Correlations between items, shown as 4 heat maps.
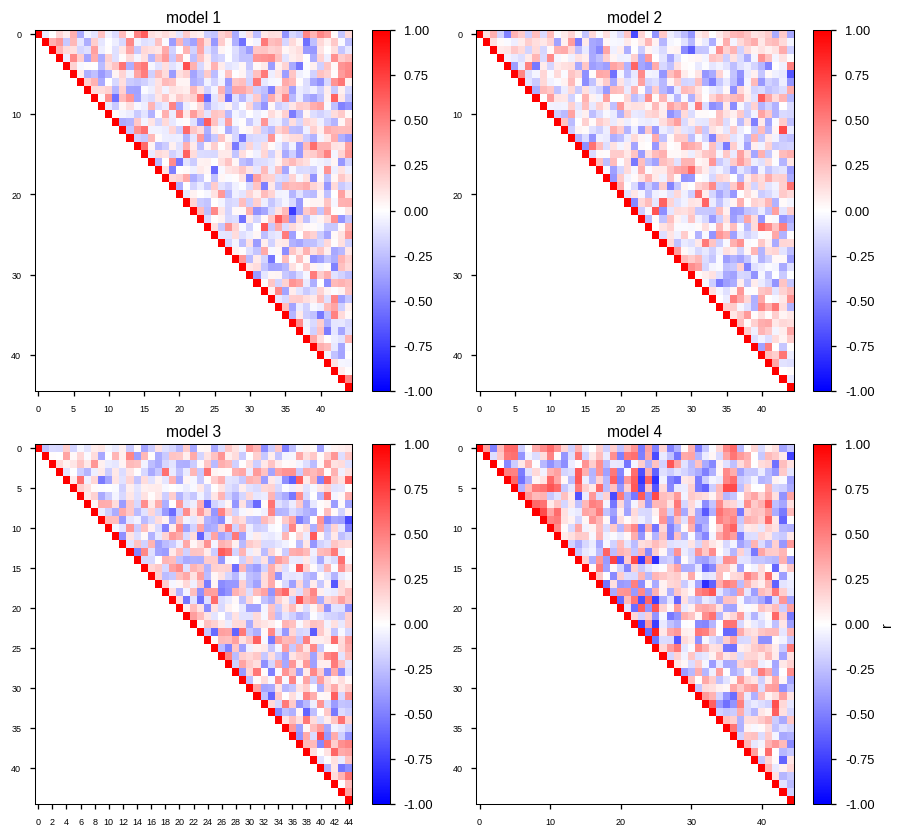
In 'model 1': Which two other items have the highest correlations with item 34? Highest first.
23, 32
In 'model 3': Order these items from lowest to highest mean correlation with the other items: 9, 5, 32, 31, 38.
9, 32, 5, 31, 38
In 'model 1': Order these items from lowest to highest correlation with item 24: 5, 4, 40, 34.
40, 4, 5, 34
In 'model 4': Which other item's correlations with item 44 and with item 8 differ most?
5
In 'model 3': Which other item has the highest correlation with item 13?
26
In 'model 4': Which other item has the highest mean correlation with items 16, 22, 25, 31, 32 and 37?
23
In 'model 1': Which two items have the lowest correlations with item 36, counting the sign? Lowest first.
22, 10
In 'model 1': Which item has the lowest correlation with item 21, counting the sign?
37
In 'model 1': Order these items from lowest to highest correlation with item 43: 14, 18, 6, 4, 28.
14, 18, 28, 4, 6
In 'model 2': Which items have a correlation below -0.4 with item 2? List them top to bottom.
17, 29, 30
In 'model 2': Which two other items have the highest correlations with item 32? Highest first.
21, 26
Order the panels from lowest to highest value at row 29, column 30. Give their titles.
model 3, model 1, model 4, model 2
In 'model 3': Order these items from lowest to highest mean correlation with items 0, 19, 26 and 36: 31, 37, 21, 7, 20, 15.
21, 7, 20, 15, 37, 31
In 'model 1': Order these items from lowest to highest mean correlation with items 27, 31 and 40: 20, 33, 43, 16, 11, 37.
43, 20, 16, 11, 33, 37
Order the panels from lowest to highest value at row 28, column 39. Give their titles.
model 1, model 4, model 2, model 3
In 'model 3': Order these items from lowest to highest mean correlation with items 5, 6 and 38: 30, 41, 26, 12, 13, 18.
12, 18, 30, 13, 26, 41
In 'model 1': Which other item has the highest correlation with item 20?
10
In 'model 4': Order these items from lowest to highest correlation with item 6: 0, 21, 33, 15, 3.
3, 21, 0, 15, 33
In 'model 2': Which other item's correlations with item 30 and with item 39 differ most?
17
